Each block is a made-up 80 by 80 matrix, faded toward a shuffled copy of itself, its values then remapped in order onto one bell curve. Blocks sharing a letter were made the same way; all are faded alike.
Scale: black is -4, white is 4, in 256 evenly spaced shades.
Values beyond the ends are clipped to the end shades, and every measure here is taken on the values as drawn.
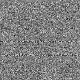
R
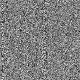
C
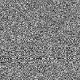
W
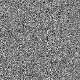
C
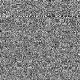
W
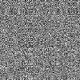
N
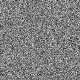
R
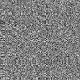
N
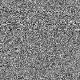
R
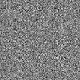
N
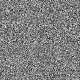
R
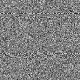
W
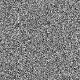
C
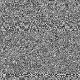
W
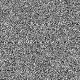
R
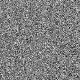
C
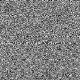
W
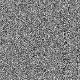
C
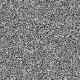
R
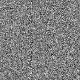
C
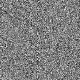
C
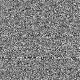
R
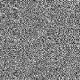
N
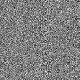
N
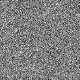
C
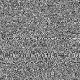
W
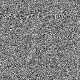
R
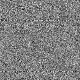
R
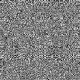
W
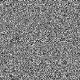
W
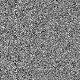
C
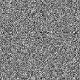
N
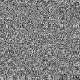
N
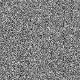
C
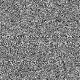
R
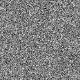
C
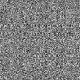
N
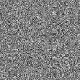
N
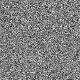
R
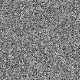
C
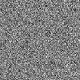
N
